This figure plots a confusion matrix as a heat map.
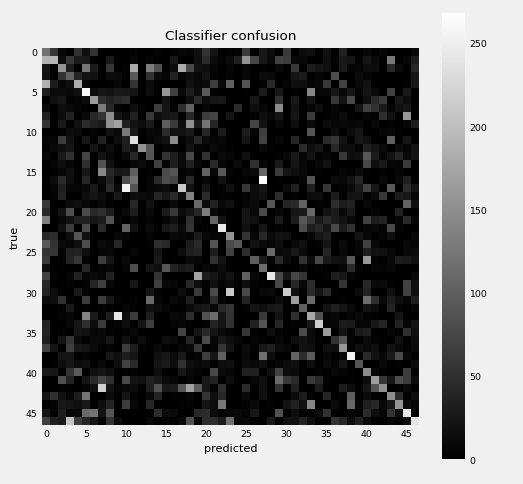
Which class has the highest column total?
5
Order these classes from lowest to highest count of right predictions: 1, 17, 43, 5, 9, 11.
43, 9, 1, 17, 11, 5
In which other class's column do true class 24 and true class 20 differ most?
33
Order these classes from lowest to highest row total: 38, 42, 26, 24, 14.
14, 24, 26, 38, 42
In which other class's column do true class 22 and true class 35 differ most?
10
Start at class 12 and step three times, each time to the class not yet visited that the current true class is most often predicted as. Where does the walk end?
4
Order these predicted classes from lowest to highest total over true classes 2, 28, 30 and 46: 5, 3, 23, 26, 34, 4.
26, 34, 4, 5, 3, 23
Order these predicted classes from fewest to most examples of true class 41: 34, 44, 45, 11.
11, 34, 45, 44
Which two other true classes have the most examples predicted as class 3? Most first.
46, 20
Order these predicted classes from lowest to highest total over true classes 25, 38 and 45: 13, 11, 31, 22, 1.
13, 11, 1, 22, 31
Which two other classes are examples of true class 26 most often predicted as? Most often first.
40, 38
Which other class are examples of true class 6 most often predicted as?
38
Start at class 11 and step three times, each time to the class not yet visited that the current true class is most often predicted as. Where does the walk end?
15
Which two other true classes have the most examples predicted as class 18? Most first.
42, 9
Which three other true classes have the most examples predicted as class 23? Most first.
30, 46, 4
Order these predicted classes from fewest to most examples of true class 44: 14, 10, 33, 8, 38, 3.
14, 3, 8, 10, 38, 33
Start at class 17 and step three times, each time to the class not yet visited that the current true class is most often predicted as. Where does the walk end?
9
